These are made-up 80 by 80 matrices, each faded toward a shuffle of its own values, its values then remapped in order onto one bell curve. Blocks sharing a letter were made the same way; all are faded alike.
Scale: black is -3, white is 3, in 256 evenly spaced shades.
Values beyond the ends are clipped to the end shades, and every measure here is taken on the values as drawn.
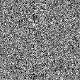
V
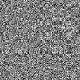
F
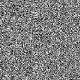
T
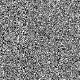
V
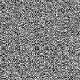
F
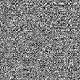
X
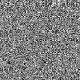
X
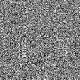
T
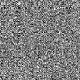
F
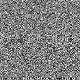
X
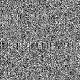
T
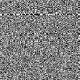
X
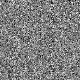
V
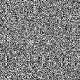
T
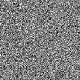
T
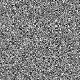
T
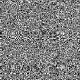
X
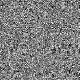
T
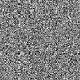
X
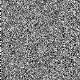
V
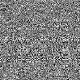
X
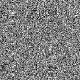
T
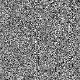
V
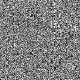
V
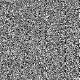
V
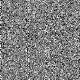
V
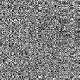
F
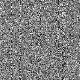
V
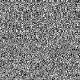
F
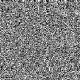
T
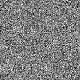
T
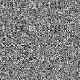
X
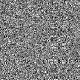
T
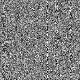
V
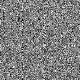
V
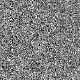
V
